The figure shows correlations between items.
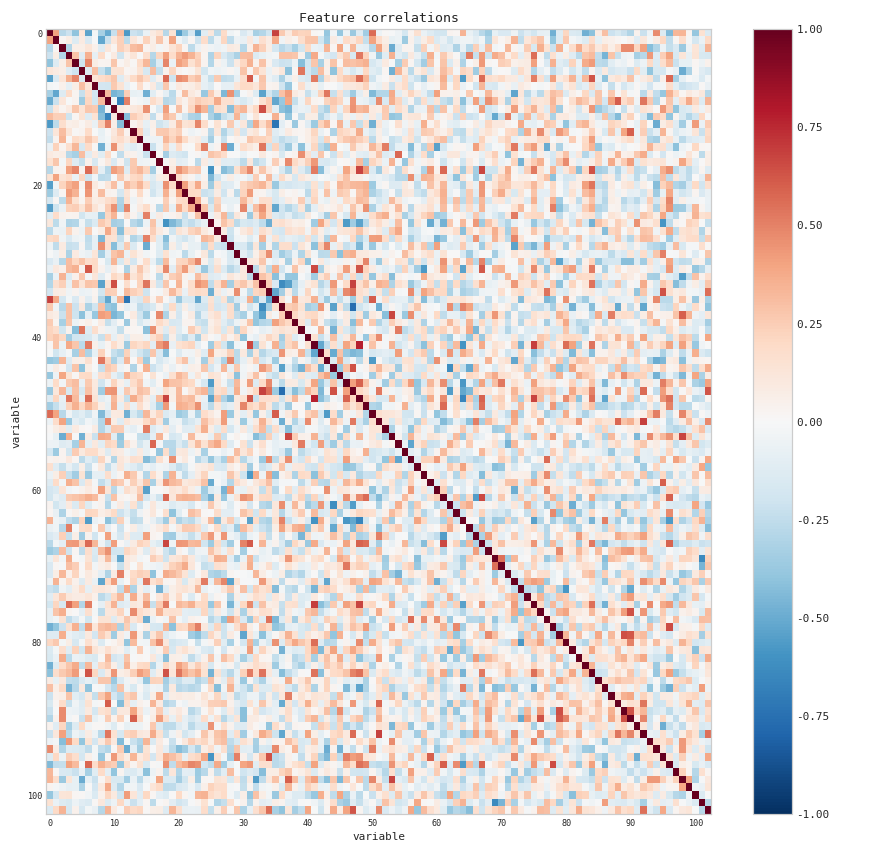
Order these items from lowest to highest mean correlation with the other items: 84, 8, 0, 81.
0, 8, 81, 84
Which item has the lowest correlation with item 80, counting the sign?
73
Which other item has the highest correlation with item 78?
96
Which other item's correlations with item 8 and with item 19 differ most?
1
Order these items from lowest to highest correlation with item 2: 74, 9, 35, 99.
35, 99, 9, 74
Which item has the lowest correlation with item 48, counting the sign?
64
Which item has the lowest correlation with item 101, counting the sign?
69
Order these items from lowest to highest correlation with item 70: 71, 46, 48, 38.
71, 38, 48, 46
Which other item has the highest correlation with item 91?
25
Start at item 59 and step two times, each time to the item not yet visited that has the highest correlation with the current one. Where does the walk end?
34
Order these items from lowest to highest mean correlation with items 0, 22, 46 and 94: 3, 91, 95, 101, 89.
89, 91, 101, 3, 95
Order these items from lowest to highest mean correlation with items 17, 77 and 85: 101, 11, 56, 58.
11, 101, 58, 56
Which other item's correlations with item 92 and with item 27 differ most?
90
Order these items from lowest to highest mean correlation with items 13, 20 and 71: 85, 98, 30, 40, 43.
98, 85, 40, 30, 43
